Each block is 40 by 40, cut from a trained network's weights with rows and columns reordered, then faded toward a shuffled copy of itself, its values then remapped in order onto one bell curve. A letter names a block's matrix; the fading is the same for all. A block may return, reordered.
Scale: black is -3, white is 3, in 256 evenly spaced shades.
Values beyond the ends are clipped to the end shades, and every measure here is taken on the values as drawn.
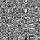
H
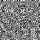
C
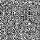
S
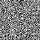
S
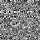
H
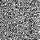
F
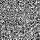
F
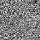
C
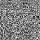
C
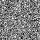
F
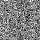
F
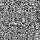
C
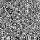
S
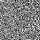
S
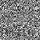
C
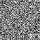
S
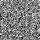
F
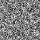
S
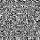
C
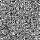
F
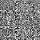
S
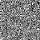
S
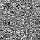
H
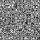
C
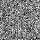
F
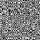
C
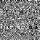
H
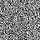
F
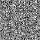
S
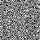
S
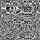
H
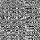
H
